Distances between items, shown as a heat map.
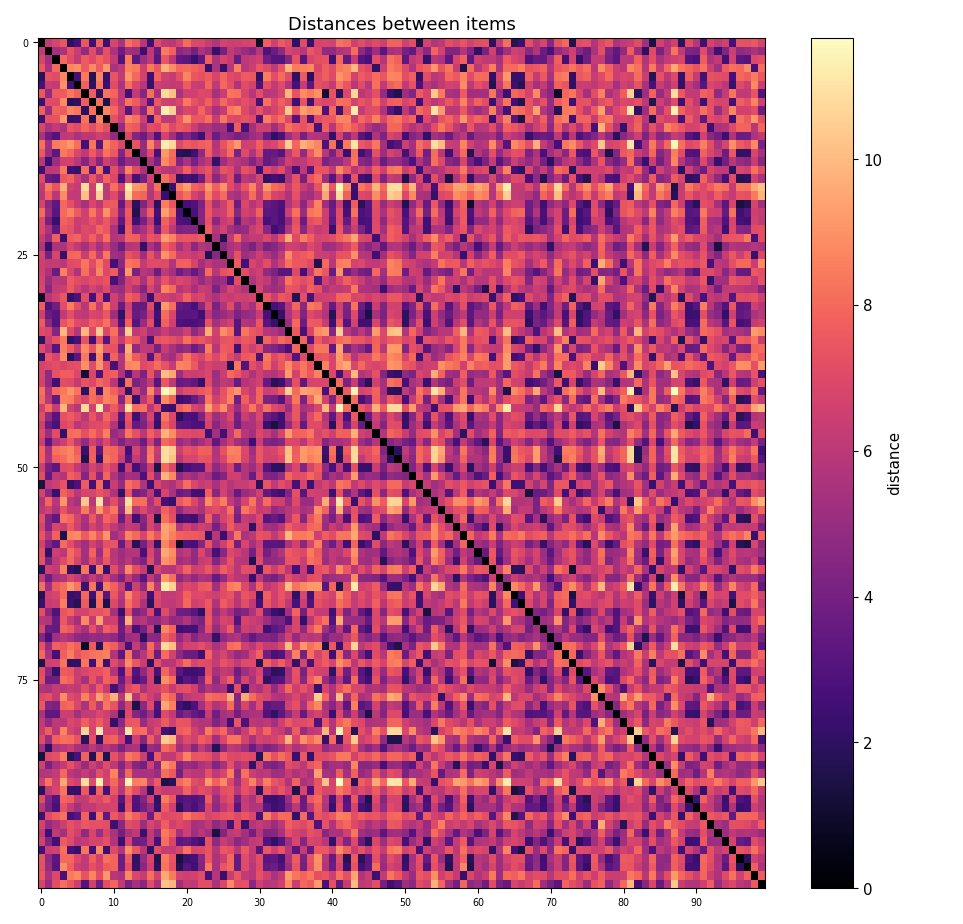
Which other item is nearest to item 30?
0
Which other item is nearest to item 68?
36
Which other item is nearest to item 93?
24
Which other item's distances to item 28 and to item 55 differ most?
77
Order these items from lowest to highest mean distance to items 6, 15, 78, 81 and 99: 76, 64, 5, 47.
47, 5, 64, 76
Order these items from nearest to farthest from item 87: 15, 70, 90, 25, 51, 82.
15, 90, 70, 25, 51, 82
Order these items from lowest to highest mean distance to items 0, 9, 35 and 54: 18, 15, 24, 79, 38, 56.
15, 18, 79, 24, 38, 56
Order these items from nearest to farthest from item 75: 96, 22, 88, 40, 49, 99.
96, 40, 22, 99, 49, 88
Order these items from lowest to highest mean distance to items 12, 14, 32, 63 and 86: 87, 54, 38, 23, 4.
23, 4, 38, 54, 87
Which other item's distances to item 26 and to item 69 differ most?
38
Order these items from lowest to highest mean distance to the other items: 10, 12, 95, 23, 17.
95, 10, 23, 12, 17
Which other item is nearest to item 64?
41
